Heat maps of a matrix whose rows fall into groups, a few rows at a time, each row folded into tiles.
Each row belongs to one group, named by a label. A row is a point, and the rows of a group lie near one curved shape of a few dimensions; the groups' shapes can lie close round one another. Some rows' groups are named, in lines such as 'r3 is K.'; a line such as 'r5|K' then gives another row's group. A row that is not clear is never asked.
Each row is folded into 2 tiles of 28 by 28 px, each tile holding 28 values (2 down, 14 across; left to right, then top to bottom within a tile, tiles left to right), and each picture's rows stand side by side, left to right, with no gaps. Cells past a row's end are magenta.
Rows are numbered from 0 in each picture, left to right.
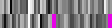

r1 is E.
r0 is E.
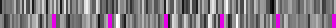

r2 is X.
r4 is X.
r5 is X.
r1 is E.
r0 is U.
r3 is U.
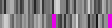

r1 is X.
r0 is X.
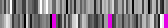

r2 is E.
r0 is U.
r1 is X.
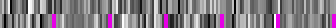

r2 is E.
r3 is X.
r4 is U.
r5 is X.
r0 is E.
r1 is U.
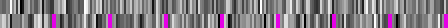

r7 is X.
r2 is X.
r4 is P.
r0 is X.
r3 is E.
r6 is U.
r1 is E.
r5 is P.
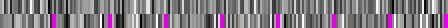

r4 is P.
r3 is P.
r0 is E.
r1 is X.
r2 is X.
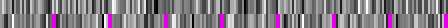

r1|E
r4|X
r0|X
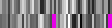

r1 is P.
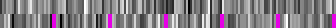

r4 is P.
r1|E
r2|X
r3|X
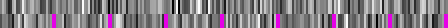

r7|E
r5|U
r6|E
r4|P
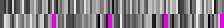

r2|U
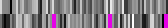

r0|X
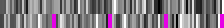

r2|X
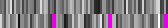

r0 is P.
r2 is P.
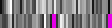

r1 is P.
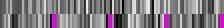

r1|E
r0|U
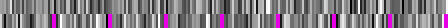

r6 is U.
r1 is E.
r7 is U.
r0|P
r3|U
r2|P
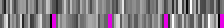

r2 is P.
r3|E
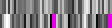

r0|U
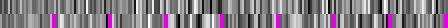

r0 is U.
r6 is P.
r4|E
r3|X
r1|E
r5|E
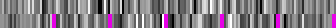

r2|U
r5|P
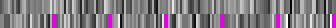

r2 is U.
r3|E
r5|U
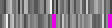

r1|P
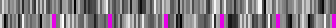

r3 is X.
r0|P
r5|X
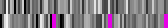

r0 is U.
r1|X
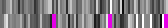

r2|U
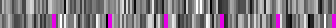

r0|E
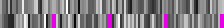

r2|U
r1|P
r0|X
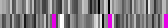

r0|P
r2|P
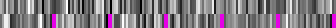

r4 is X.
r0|U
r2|E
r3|E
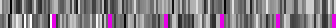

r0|U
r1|E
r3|E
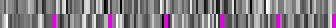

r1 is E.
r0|U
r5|E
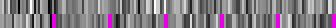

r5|E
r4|E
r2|X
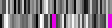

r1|U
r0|U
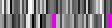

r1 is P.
